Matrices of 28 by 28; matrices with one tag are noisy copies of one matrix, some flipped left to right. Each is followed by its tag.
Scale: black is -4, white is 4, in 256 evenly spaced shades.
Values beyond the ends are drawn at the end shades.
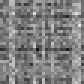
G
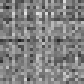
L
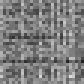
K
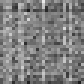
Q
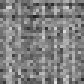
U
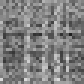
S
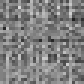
L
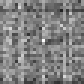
Q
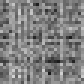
K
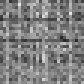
L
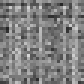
U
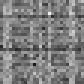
G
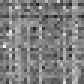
U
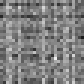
U
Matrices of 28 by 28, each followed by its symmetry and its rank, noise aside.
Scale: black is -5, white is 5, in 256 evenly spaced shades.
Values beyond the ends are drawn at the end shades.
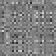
antisymmetric, rank four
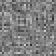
antisymmetric, rank four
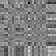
no symmetry, rank two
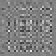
antisymmetric, rank two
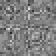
symmetric, rank four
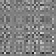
no symmetry, rank two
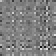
no symmetry, rank three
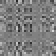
no symmetry, rank three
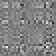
no symmetry, rank four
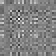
symmetric, rank two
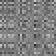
no symmetry, rank two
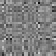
no symmetry, rank three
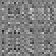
no symmetry, rank three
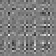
symmetric, rank two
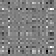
antisymmetric, rank two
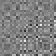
symmetric, rank three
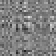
antisymmetric, rank four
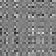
no symmetry, rank two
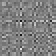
no symmetry, rank three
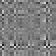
no symmetry, rank two
